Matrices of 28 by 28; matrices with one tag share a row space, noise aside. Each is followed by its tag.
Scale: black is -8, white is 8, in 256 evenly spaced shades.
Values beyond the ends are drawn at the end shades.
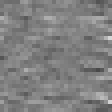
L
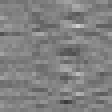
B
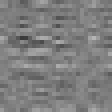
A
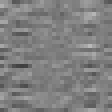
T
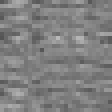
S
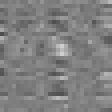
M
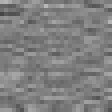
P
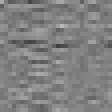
A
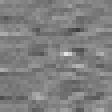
B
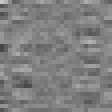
T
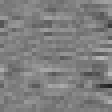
L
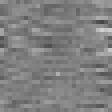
L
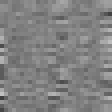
M
